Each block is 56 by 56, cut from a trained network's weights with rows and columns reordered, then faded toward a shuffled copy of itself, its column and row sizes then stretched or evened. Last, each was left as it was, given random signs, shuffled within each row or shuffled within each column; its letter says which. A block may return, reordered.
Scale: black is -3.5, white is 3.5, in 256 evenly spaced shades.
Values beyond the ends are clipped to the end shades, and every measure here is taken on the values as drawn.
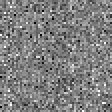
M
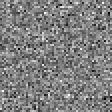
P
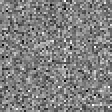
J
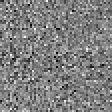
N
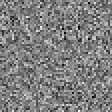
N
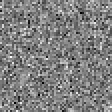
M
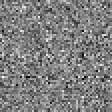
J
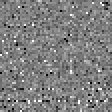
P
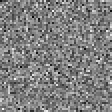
P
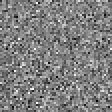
P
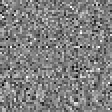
N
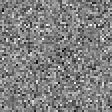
J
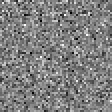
P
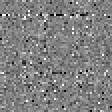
J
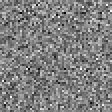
P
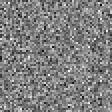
M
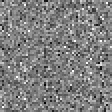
M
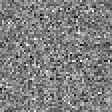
P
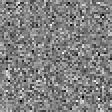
J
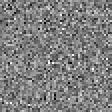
N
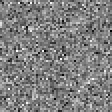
P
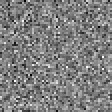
J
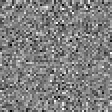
N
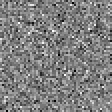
P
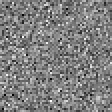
M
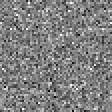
P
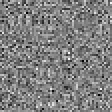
N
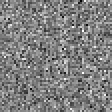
M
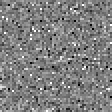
P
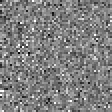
M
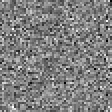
N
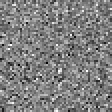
N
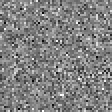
J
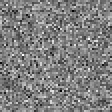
P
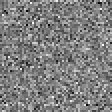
P
